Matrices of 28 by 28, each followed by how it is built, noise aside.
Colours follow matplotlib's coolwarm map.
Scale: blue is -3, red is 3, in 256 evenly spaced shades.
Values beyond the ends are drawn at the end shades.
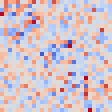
block diagonal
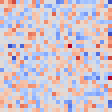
low rank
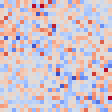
block diagonal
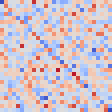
diagonal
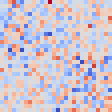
block diagonal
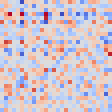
low rank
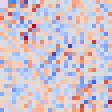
block diagonal
